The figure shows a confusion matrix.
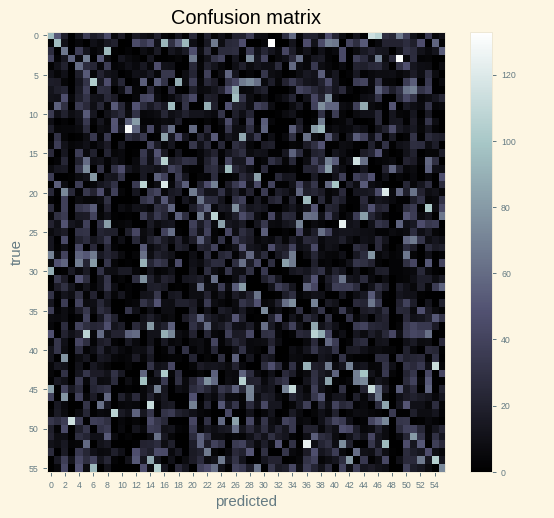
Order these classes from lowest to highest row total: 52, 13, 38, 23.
13, 52, 23, 38
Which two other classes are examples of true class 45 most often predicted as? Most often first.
34, 0
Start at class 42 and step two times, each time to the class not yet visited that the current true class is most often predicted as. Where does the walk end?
14
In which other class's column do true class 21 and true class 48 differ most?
9
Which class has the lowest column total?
3
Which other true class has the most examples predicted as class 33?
29
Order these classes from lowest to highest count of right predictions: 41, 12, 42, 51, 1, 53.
41, 53, 12, 42, 51, 1
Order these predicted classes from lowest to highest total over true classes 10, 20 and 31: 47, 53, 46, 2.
53, 46, 2, 47
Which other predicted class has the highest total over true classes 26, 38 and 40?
37
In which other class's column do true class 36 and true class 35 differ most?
30
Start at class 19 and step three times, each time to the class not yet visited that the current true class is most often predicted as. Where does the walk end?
44
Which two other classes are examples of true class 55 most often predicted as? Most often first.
15, 6
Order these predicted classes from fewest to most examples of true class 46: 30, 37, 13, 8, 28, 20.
13, 30, 37, 20, 8, 28
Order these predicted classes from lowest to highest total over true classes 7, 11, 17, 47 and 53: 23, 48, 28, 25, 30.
23, 48, 28, 30, 25
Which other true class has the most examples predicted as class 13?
19
